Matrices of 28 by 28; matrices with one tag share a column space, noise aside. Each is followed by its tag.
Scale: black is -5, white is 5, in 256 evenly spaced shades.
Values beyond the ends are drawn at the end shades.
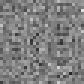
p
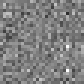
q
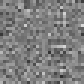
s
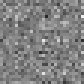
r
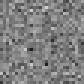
p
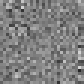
s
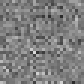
r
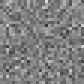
s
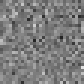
r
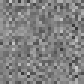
p
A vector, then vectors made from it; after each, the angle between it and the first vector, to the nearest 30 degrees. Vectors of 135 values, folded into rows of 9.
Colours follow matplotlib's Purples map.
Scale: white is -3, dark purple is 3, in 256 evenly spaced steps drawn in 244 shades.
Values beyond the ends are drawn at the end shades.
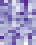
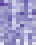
30 degrees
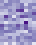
90 degrees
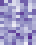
30 degrees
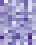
30 degrees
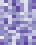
150 degrees
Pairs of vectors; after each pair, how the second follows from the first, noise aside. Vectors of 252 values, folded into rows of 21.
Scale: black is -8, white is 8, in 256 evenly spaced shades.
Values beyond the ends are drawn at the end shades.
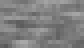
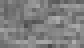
wrapped around.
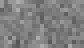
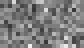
reversed, scaled up.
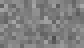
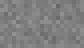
shrunk.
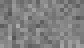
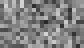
reversed, scaled up.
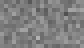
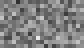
scaled up.
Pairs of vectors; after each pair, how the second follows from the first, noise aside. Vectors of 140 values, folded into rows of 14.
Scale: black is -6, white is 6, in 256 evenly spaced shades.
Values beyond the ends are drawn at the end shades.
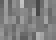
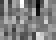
scaled up.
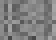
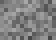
shuffled.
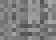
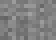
reversed, negated, shrunk.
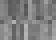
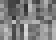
scaled up.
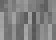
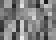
wrapped around, negated, scaled up.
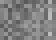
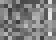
scaled up.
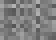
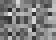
wrapped around, scaled up.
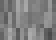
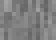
reversed, negated, shrunk.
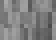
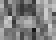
wrapped around, scaled up.
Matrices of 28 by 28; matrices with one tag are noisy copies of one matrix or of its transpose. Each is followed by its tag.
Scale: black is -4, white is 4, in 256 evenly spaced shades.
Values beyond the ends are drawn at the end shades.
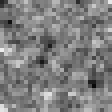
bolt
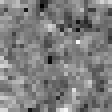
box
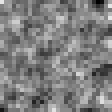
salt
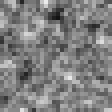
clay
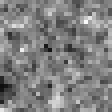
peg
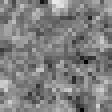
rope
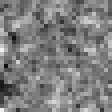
peg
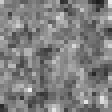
salt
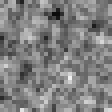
clay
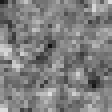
bolt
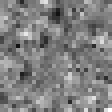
clay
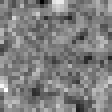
rope
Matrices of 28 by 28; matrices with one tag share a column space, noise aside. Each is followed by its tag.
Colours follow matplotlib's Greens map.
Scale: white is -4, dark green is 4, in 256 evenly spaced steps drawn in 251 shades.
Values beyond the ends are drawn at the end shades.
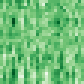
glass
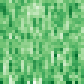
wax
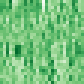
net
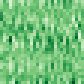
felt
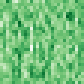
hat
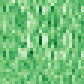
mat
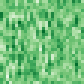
hat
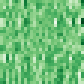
glass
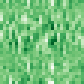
felt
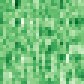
glass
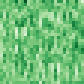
hat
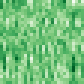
glass
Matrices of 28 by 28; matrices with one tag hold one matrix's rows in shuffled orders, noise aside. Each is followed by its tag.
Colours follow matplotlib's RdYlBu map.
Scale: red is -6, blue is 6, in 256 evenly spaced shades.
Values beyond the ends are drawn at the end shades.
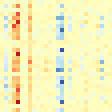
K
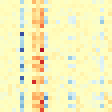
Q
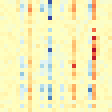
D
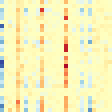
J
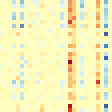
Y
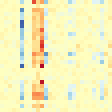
Q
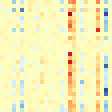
Y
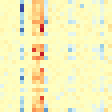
Q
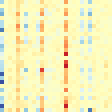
J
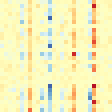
D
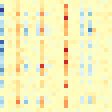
J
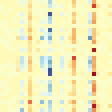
D
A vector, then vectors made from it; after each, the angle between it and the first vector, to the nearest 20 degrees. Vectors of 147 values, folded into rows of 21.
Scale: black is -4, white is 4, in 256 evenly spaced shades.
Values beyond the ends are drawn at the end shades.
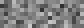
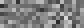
60 degrees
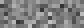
20 degrees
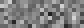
140 degrees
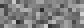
40 degrees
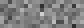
60 degrees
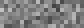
100 degrees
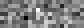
60 degrees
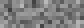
100 degrees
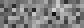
100 degrees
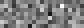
140 degrees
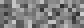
20 degrees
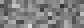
20 degrees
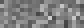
140 degrees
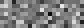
160 degrees
